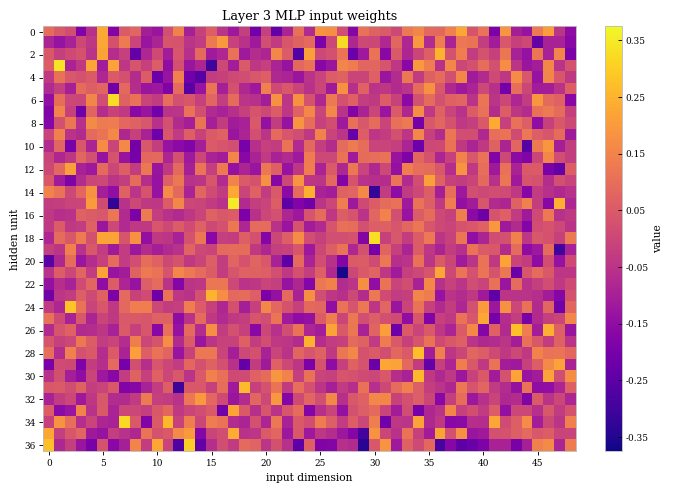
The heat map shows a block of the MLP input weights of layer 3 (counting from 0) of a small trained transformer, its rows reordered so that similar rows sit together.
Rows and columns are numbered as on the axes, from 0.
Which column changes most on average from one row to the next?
6
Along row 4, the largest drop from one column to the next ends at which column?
13
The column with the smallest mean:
22
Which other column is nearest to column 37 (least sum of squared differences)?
4
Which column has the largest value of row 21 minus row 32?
36
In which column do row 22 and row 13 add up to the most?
35
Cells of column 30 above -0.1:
33
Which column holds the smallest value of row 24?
47
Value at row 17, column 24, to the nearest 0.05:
-0.1
